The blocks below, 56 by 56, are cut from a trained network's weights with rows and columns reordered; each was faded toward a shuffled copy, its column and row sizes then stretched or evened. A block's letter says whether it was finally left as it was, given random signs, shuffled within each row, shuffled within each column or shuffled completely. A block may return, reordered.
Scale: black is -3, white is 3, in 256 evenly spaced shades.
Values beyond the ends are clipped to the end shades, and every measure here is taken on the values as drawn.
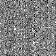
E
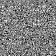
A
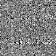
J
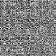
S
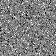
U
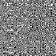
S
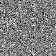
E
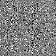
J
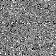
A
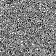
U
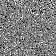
U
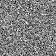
U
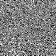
A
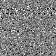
A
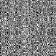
S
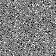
U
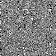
E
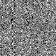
E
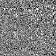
J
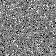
U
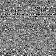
A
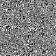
J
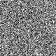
U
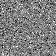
U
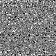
A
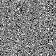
E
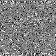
A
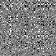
S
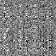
S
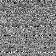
A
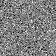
U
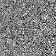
E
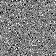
U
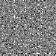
J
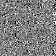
J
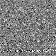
A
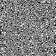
E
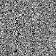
J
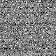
A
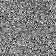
A
